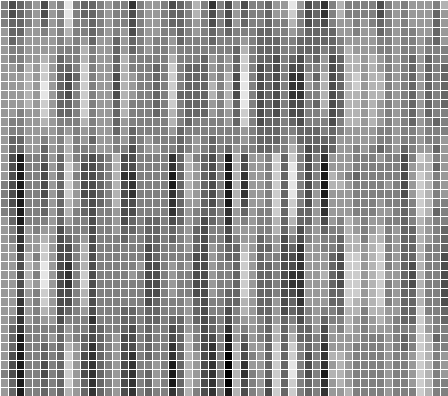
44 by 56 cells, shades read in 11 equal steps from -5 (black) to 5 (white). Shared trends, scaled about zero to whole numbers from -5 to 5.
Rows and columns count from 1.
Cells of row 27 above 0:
18
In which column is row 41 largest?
37
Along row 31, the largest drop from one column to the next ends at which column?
12
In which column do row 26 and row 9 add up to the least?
38
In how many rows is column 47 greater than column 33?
27
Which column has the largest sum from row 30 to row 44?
53
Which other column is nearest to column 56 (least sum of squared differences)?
25
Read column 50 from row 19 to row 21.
0 0 0
